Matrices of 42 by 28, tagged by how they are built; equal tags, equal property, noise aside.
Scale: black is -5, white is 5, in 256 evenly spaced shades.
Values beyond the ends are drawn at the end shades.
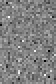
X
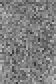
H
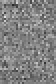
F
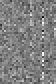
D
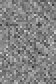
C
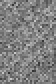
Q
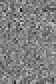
F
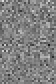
F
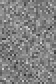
C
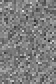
Q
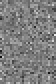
D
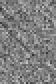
C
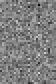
D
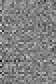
F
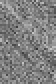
C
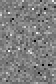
X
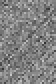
Q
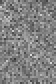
C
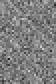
C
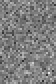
Q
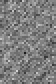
Q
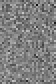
F
